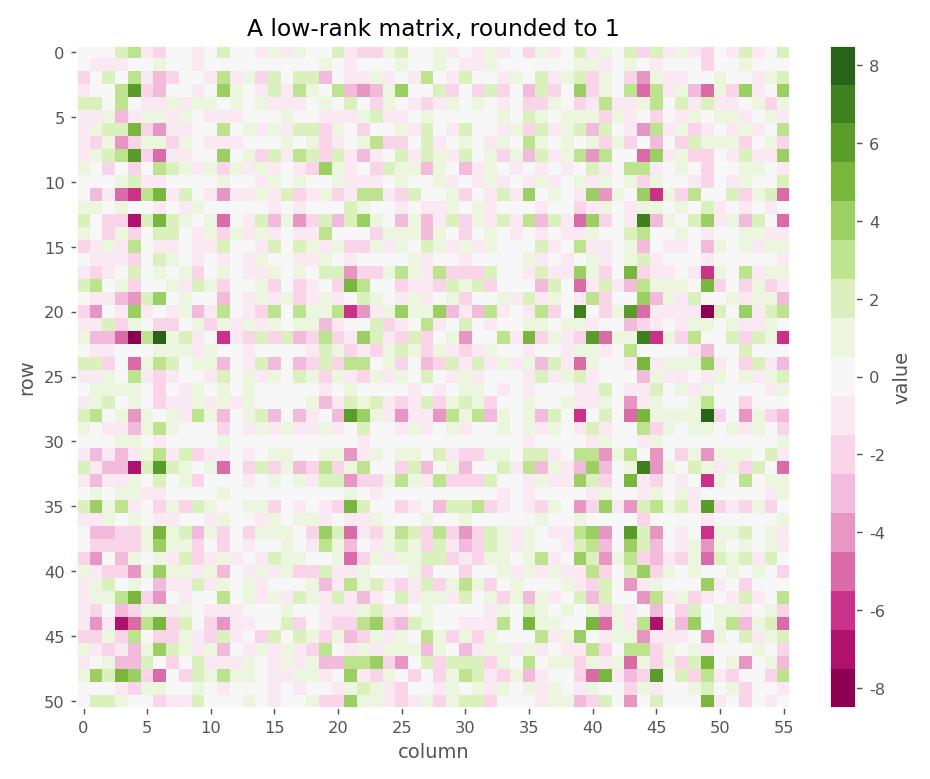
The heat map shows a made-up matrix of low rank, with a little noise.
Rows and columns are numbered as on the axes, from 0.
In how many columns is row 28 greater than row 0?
27
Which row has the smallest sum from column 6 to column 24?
45
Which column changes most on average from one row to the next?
4
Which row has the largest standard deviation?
22
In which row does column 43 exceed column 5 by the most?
20
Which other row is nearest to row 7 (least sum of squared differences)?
43
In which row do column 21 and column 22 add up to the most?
28
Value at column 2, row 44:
-1
